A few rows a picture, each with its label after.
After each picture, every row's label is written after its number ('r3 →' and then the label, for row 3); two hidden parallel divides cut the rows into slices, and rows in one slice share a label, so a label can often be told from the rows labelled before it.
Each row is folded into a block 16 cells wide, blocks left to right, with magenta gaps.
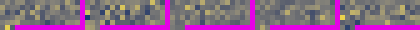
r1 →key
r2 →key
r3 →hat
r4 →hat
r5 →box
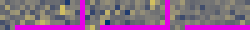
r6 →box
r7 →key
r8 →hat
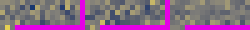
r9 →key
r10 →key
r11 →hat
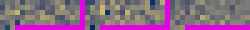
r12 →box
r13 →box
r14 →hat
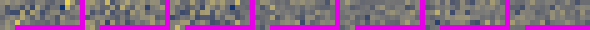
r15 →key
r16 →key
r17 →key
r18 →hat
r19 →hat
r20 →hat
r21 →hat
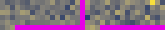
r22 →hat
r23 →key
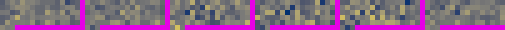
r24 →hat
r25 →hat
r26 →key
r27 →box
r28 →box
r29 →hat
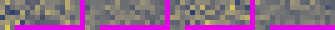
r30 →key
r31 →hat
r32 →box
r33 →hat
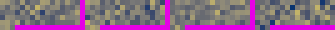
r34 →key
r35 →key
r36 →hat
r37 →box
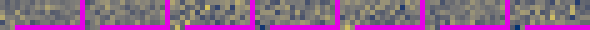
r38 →hat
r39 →hat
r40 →key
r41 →box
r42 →key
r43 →hat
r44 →box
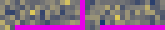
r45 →key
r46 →box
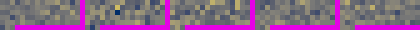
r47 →hat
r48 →box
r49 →key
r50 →hat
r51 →hat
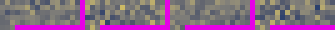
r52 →hat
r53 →key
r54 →hat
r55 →key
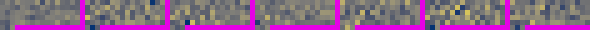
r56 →hat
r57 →box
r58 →box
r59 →hat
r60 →key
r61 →box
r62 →box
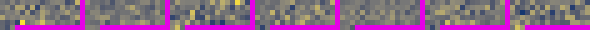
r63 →box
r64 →hat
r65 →key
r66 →box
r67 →hat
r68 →box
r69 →key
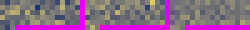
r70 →box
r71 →key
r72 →hat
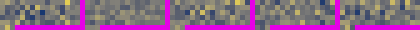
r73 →key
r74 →hat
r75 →key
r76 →box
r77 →key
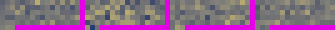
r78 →hat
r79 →box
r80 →hat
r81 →hat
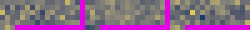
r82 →key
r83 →hat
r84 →key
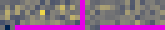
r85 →box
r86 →hat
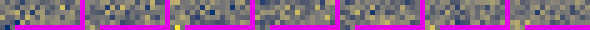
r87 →box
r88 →key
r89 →key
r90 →box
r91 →box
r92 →key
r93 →key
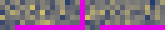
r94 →box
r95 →box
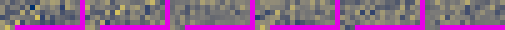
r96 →key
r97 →key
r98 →hat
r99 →key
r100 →box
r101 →hat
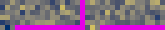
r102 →box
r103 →key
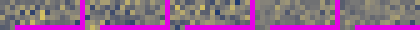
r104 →box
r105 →key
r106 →box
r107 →hat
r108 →hat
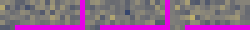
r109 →hat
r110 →hat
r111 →hat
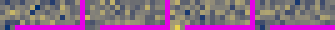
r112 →box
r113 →box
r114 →key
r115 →box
